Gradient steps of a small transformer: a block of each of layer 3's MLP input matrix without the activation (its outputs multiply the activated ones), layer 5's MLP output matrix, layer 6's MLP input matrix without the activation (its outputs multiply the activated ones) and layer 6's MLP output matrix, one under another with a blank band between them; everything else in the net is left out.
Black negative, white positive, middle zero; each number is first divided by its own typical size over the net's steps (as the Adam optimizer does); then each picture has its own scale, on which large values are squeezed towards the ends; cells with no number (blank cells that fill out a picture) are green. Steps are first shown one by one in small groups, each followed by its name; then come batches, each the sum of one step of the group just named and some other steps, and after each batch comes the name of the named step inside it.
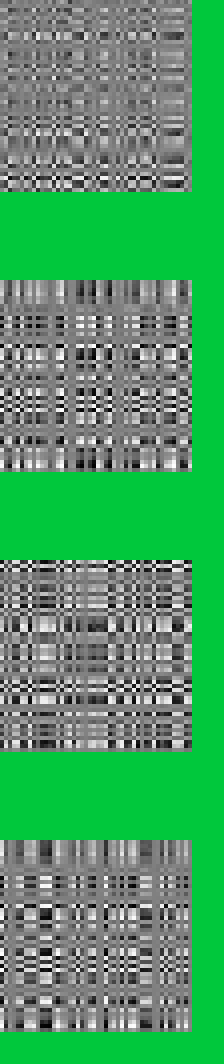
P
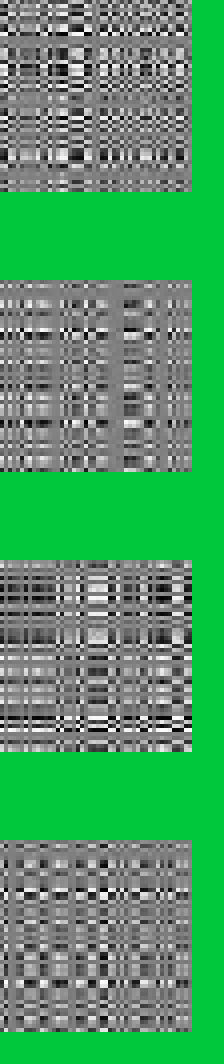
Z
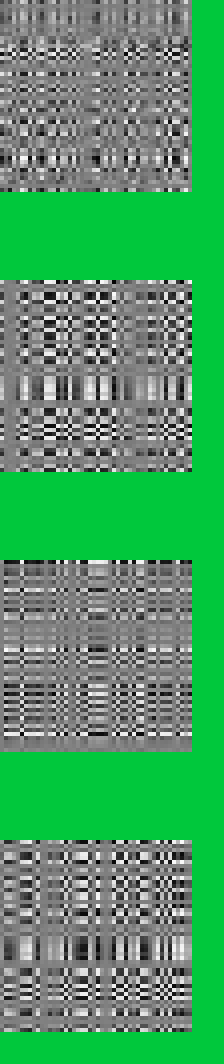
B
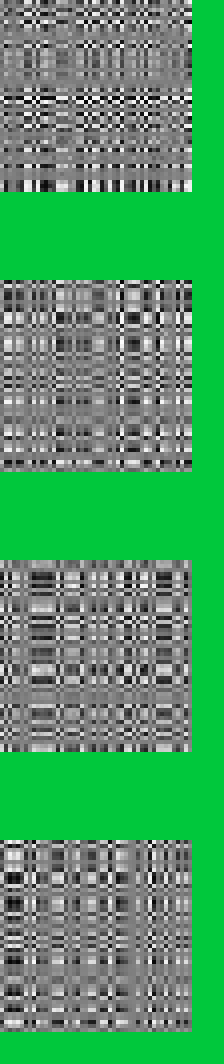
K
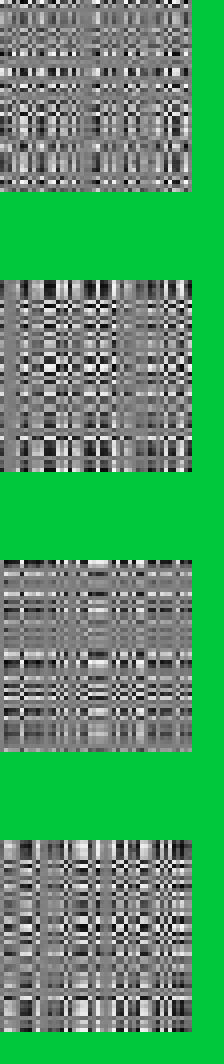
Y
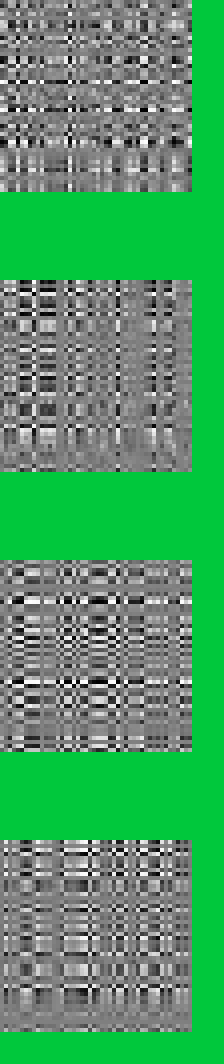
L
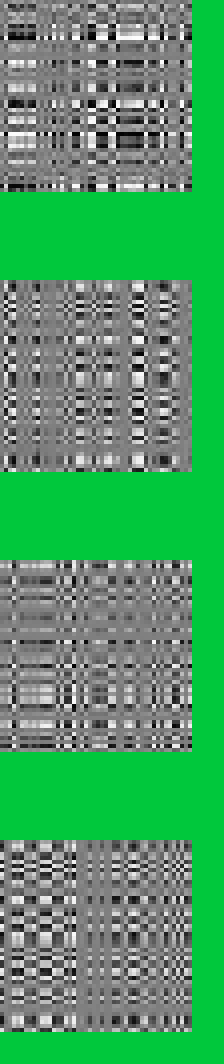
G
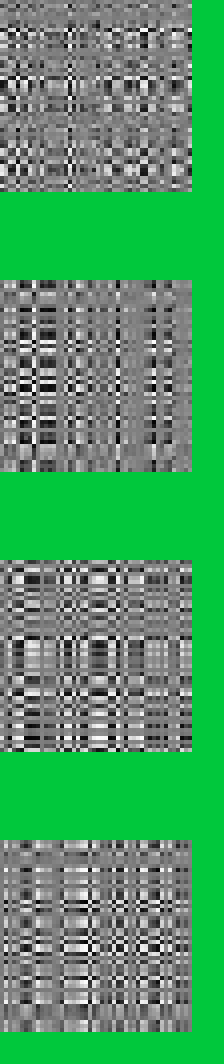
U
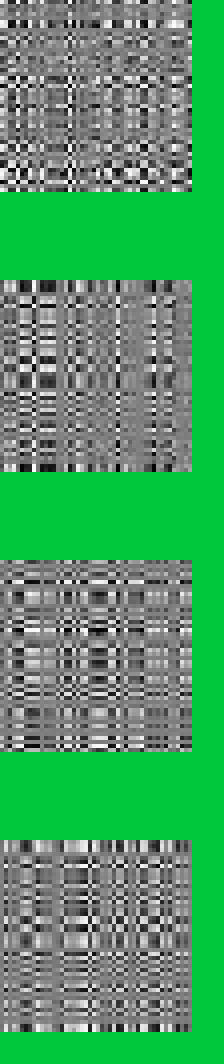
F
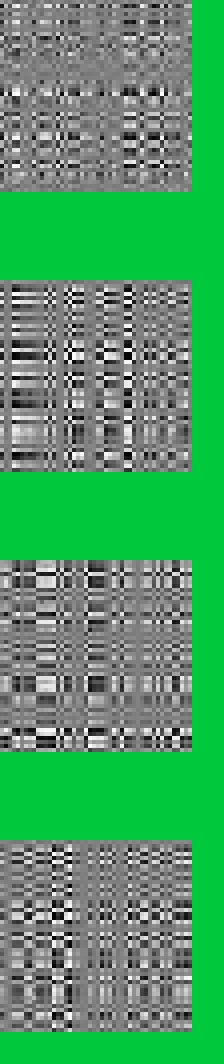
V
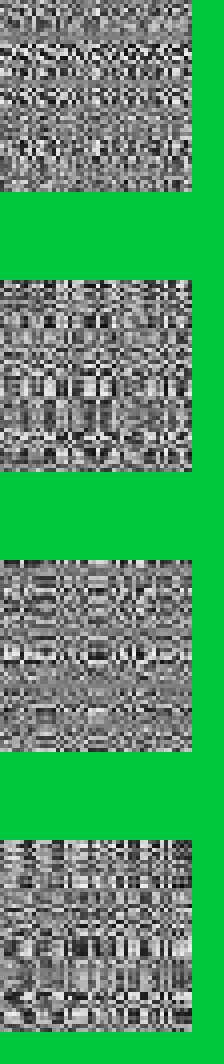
Y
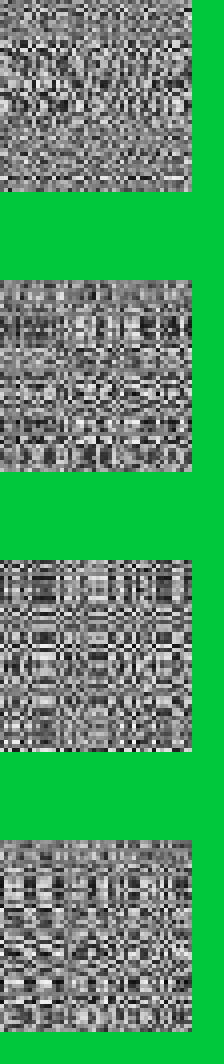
P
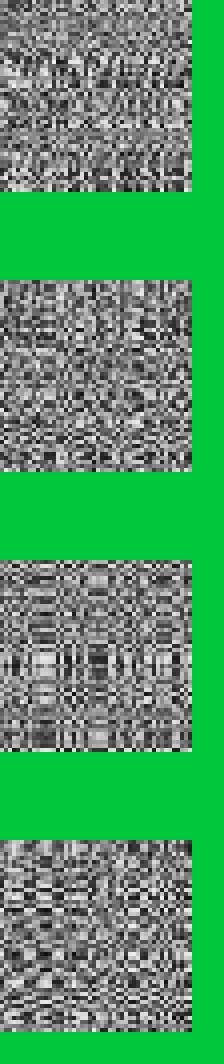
P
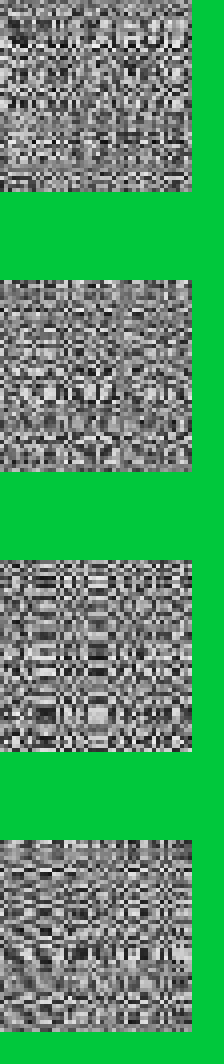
G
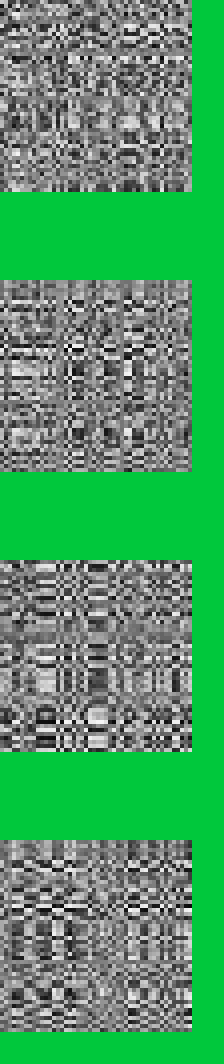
V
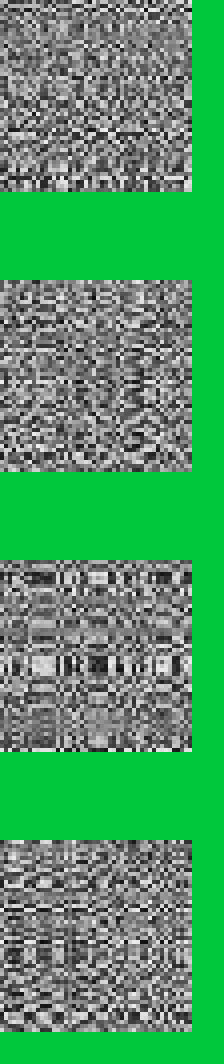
K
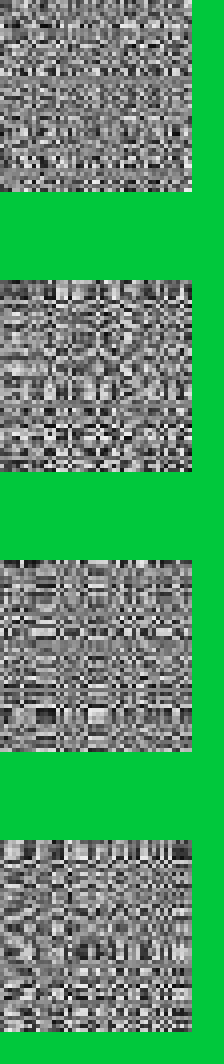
B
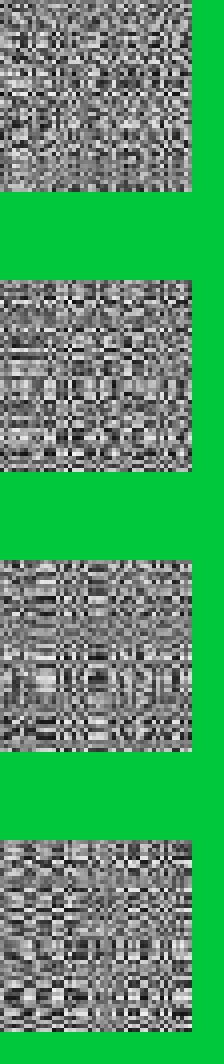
V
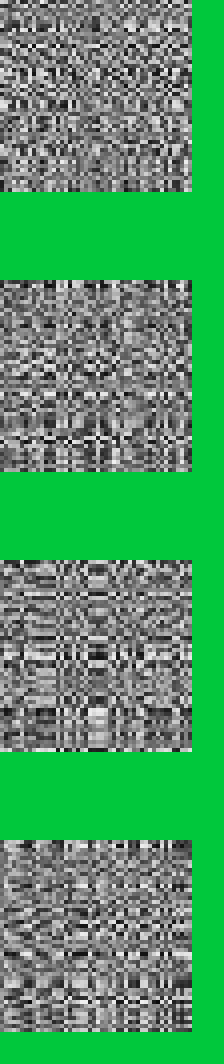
Y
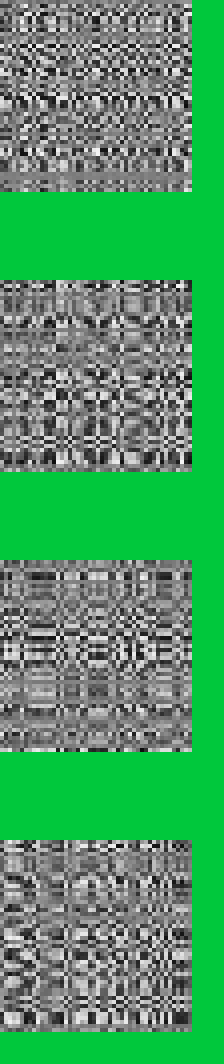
K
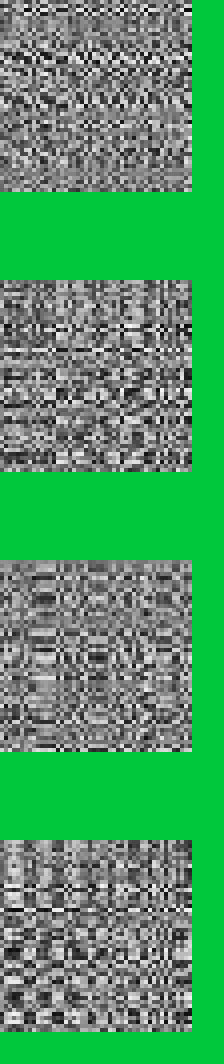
V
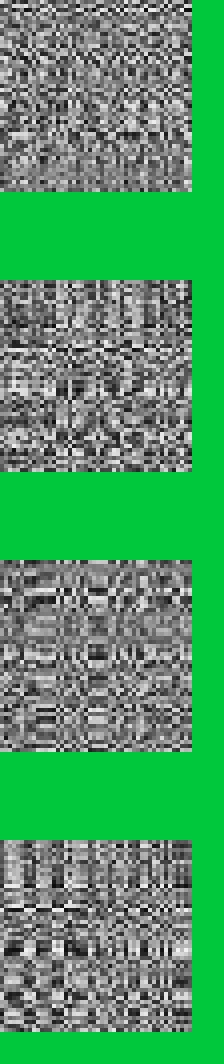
Y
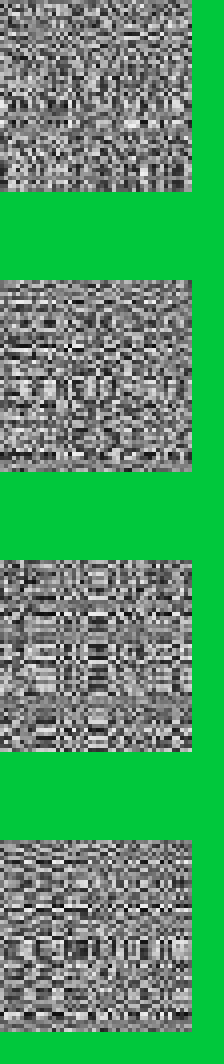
V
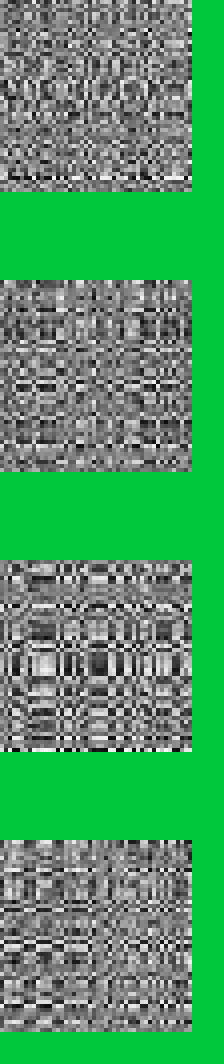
U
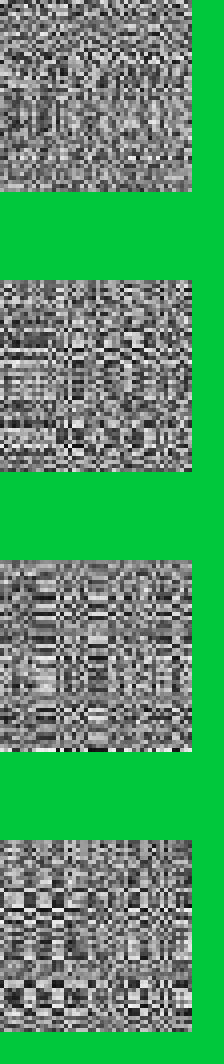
Z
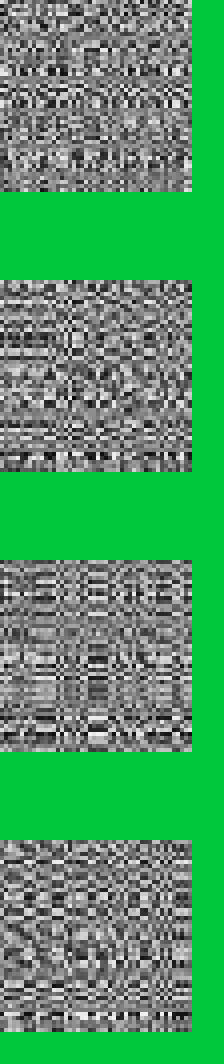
Z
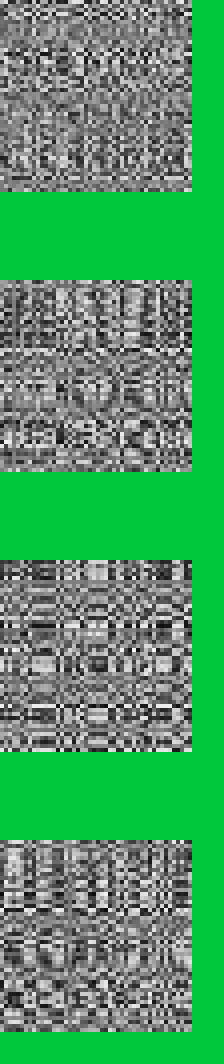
B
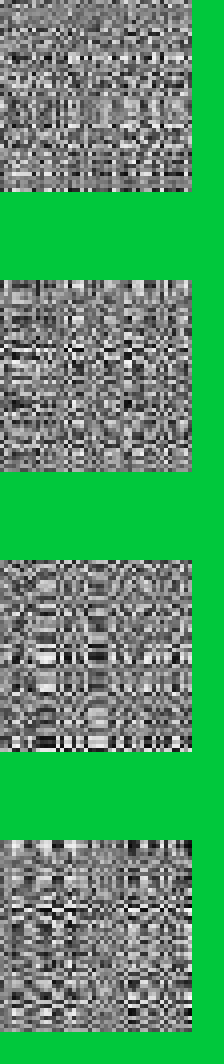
V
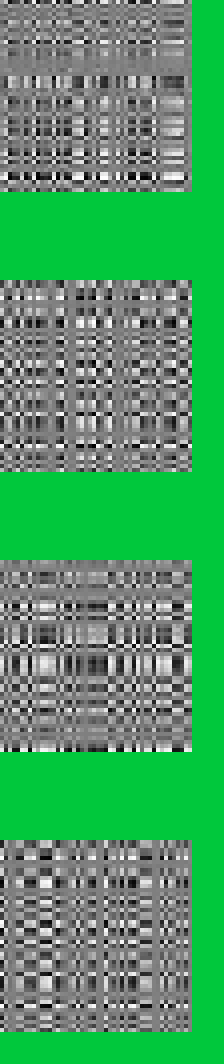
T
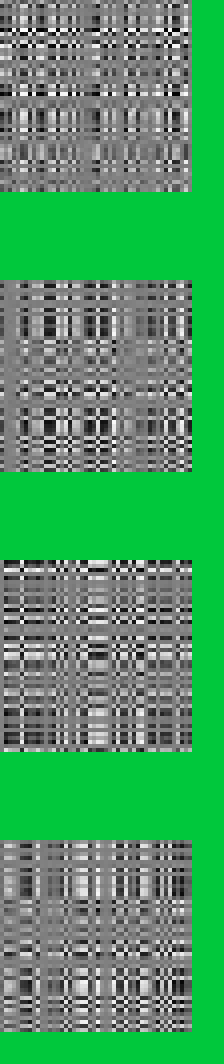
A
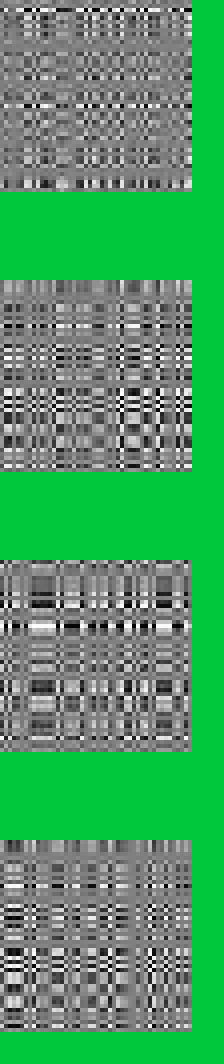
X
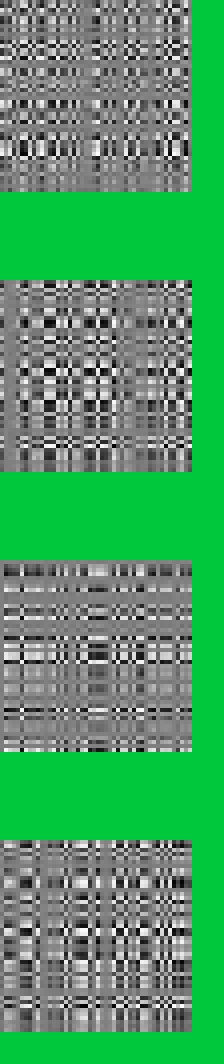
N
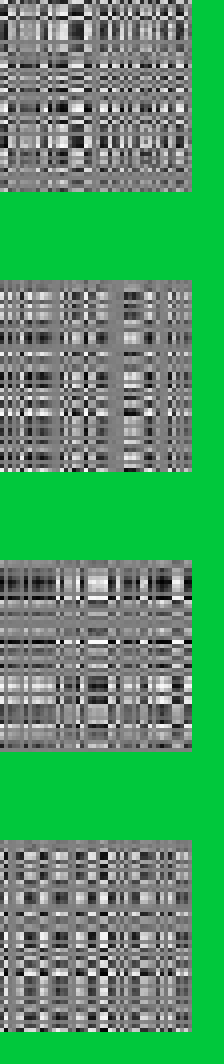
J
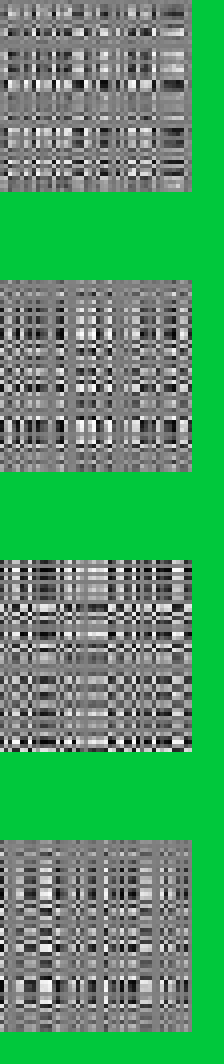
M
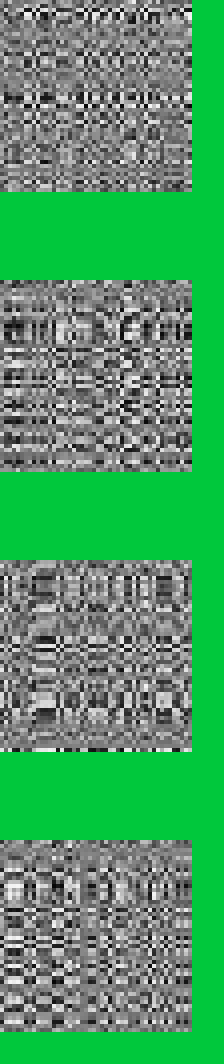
X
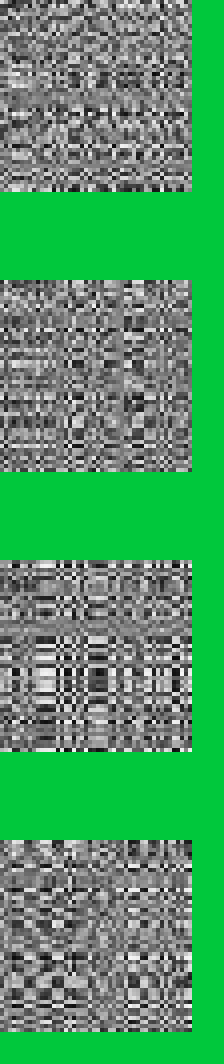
J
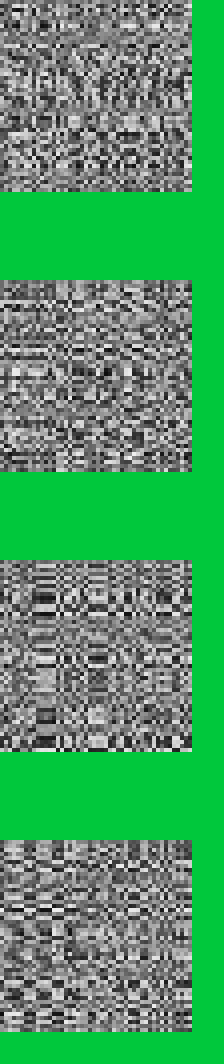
M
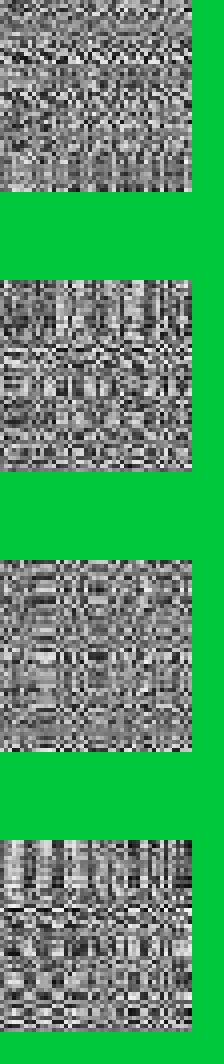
X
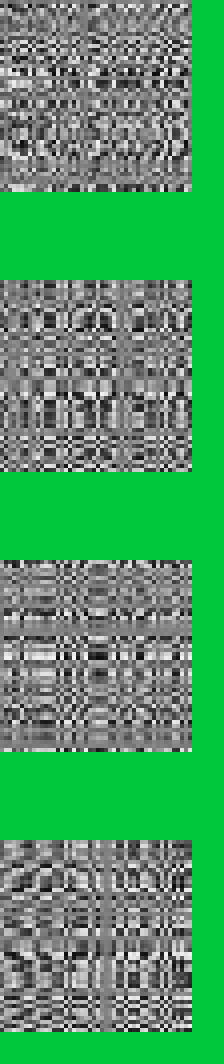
N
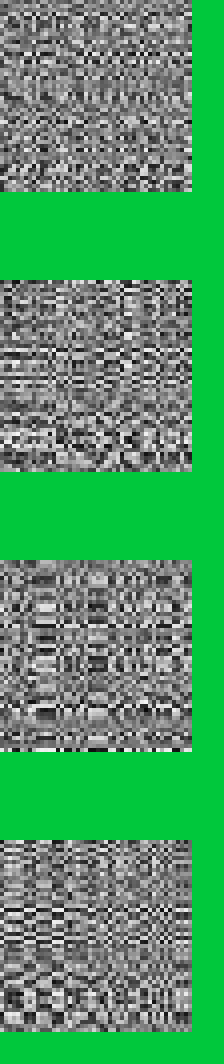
T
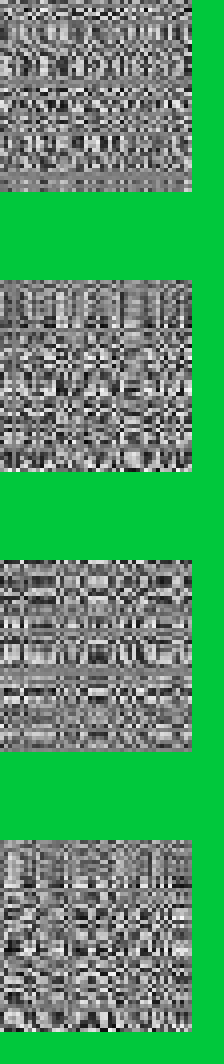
J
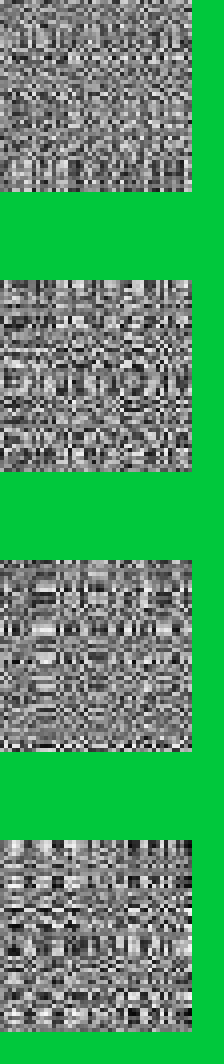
X
